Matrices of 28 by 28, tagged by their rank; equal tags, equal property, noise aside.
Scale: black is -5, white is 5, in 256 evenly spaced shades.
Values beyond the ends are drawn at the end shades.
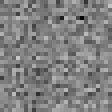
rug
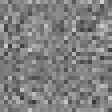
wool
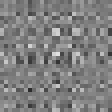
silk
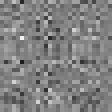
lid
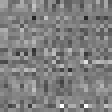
wool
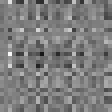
silk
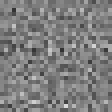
rug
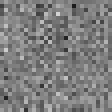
rug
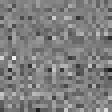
wool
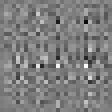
lid
